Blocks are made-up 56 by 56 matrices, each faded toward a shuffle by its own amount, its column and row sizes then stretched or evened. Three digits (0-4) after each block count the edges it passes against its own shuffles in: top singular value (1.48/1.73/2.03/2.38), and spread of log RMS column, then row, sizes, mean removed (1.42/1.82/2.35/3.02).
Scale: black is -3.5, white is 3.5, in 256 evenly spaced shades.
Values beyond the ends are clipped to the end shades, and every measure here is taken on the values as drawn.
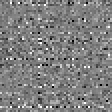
1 2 4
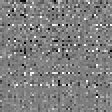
2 2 3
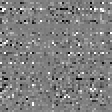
2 2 4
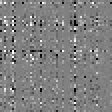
3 4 3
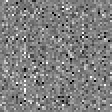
0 3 1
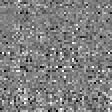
1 0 3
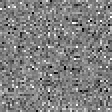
2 0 1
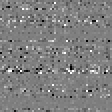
0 0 4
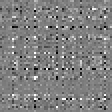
3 3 4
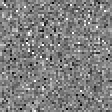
1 0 0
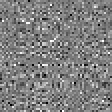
4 1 2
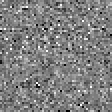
1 0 1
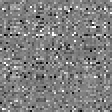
3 0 2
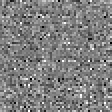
0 1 3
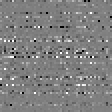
1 1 4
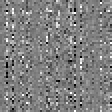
0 4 0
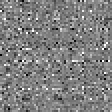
2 2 2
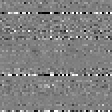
4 0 4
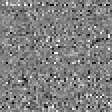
0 1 3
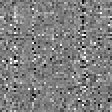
2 3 1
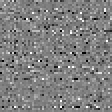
2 0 3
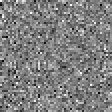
2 1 0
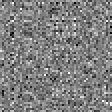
3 2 0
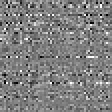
3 2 4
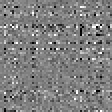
1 3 4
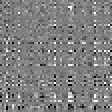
4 3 4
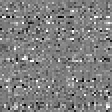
2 1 3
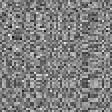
4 1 1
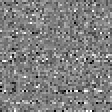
0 1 3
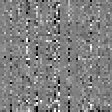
2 4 1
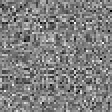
3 0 1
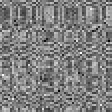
4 0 0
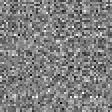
3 0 2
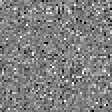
2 0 0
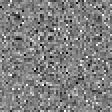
2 0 0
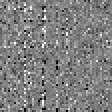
1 3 1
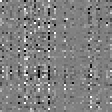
3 4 3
